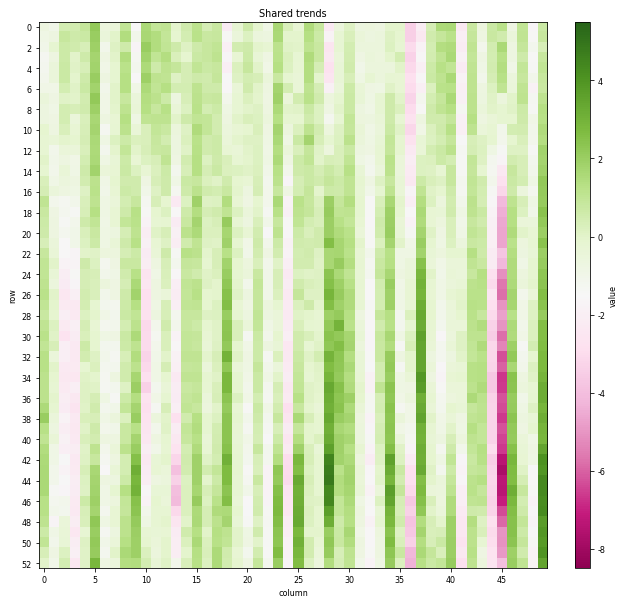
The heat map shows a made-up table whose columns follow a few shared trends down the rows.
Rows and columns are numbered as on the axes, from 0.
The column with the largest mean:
49
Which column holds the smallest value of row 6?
36
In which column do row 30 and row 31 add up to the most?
37
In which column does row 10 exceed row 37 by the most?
45
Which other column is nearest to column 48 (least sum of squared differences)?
1
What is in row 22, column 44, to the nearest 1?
-2
